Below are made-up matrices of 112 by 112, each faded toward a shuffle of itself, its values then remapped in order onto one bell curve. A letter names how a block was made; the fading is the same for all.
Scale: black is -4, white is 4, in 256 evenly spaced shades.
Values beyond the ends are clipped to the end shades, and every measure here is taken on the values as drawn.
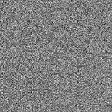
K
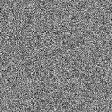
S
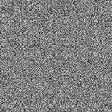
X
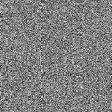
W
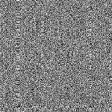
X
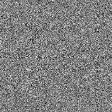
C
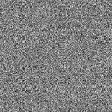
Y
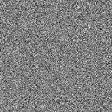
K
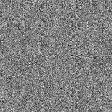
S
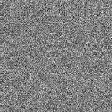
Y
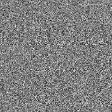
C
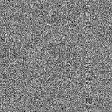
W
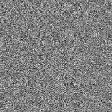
Y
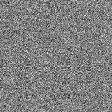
X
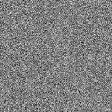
K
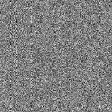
W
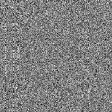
W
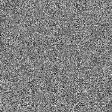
C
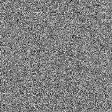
C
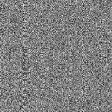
W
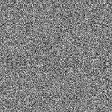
K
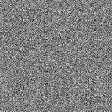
Y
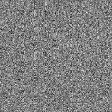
W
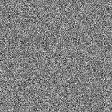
S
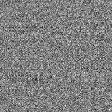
X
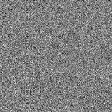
S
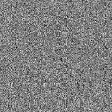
W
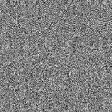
S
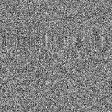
S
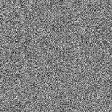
Y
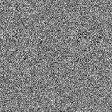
K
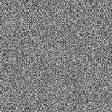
Y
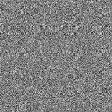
Y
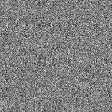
K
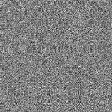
Y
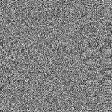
Y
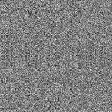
K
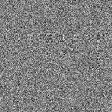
S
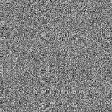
S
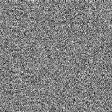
S
